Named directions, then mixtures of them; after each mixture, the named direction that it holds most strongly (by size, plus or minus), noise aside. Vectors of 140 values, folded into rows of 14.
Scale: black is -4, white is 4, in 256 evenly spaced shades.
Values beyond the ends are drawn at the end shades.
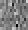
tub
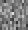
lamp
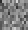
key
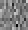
tub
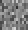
key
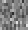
lamp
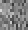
lamp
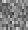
lamp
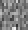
key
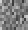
key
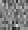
key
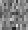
tub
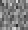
key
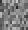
key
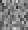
key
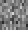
lamp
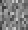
key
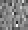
tub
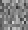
key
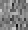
tub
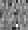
tub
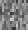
lamp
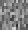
lamp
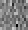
tub
